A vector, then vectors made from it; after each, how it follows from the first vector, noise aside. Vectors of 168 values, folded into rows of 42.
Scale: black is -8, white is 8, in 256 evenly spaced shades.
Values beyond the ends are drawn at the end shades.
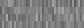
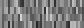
reversed, scaled up.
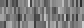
wrapped around, scaled up.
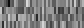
negated, scaled up.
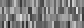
reversed, scaled up.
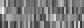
wrapped around, scaled up.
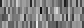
wrapped around, negated, scaled up.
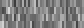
wrapped around, scaled up.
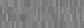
shrunk.
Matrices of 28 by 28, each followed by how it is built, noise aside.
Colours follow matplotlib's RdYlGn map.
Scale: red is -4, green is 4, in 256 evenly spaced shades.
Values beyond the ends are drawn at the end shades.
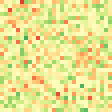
noise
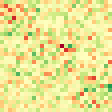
block diagonal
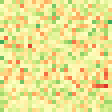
blocks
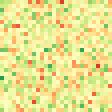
blocks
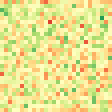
blocks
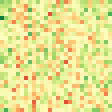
blocks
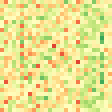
repeating rows
